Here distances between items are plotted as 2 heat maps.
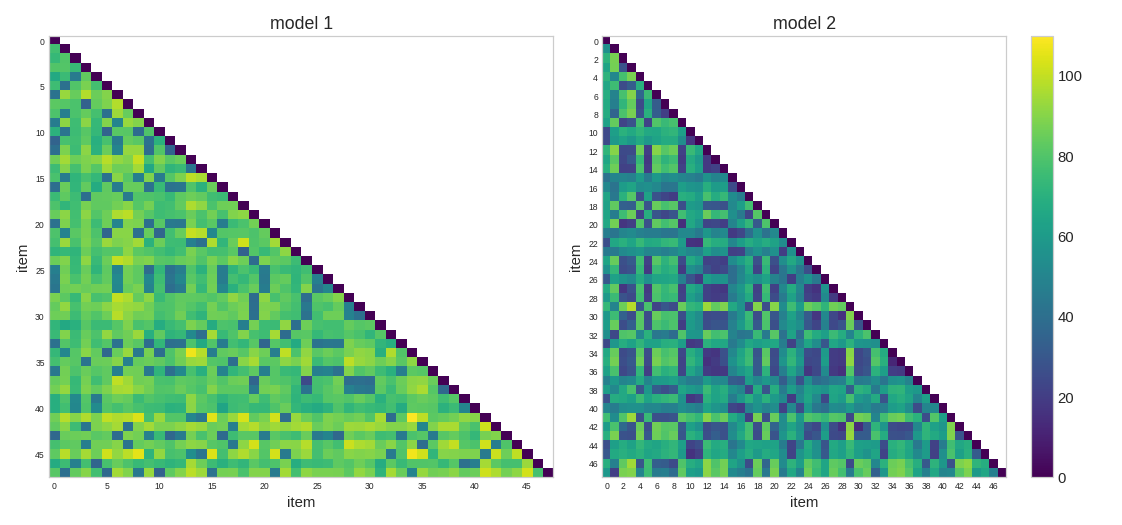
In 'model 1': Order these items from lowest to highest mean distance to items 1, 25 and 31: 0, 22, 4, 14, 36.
0, 36, 4, 14, 22
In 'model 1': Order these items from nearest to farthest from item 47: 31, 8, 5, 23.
5, 8, 31, 23
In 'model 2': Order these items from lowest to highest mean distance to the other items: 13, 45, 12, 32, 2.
13, 2, 12, 45, 32
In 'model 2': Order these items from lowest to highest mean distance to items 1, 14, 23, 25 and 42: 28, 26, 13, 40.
28, 13, 40, 26
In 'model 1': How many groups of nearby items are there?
7
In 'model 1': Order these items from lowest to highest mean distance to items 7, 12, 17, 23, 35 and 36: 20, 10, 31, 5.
20, 31, 10, 5
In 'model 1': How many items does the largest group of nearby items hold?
13
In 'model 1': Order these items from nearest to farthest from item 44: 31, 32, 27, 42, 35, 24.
35, 42, 27, 31, 32, 24
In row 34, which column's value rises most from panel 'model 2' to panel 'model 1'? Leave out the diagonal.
13
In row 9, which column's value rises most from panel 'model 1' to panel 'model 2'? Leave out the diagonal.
6
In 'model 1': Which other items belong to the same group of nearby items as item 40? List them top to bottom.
2, 4, 39, 46
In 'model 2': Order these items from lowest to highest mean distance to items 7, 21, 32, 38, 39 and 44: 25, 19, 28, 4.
19, 4, 25, 28
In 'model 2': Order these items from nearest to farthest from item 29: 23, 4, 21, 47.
4, 47, 21, 23
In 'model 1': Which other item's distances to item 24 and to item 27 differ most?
37
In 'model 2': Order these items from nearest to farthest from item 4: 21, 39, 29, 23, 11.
29, 21, 23, 11, 39
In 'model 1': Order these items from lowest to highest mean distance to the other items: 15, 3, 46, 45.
46, 15, 3, 45
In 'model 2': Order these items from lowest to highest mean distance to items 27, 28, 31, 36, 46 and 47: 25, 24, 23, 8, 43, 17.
25, 24, 43, 23, 17, 8
